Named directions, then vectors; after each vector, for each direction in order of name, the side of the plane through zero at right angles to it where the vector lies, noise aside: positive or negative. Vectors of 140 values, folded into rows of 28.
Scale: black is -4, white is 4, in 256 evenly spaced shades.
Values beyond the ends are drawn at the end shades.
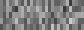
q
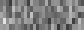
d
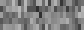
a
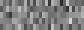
positive, positive, positive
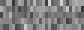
negative, negative, negative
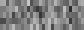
positive, negative, negative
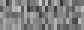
positive, positive, negative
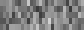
positive, negative, negative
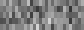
positive, negative, negative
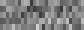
positive, negative, negative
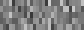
negative, negative, negative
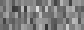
negative, negative, positive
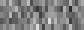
positive, negative, negative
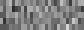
negative, negative, positive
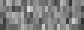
negative, negative, positive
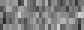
positive, negative, positive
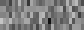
negative, positive, positive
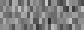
positive, positive, positive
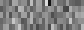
positive, positive, positive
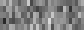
positive, negative, negative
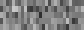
positive, positive, negative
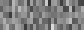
positive, positive, positive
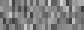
negative, negative, negative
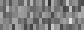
positive, positive, positive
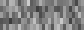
positive, negative, negative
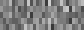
negative, negative, negative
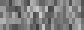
negative, positive, positive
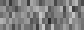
negative, positive, positive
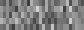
negative, positive, positive
